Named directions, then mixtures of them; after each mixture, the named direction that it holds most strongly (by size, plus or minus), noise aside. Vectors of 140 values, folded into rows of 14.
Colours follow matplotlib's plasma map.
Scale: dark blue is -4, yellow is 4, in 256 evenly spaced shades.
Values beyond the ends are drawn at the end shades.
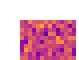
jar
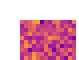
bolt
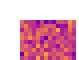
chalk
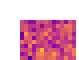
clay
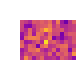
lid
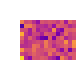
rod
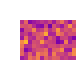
jar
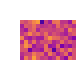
bolt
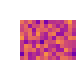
chalk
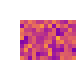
jar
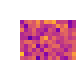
chalk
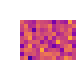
clay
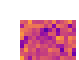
jar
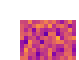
jar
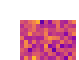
bolt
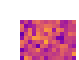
lid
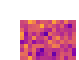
clay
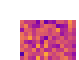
chalk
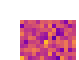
rod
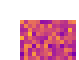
bolt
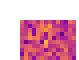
lid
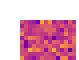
bolt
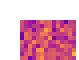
clay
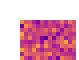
rod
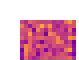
jar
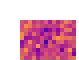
lid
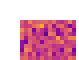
jar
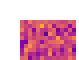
jar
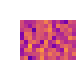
clay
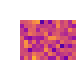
bolt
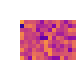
rod
